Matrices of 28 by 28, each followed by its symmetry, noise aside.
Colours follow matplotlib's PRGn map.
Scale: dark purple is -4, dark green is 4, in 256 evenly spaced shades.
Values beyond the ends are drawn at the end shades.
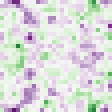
mirrored top to bottom.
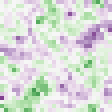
antisymmetric.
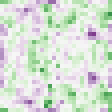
mirrored top to bottom.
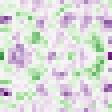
mirrored top to bottom.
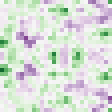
mirrored top to bottom.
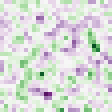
antisymmetric.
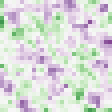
symmetric across the other diagonal.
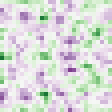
mirrored top to bottom.
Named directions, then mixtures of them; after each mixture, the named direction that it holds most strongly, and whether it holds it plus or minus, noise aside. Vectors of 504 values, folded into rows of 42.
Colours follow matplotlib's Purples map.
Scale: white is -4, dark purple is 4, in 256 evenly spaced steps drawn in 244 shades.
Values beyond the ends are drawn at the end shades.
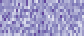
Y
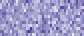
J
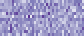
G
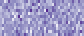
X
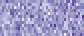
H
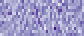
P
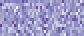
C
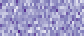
J, minus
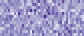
X, plus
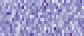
P, plus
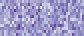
H, plus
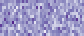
C, plus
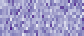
G, plus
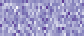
C, plus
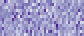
X, minus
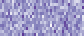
G, minus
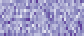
Y, minus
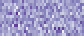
C, plus
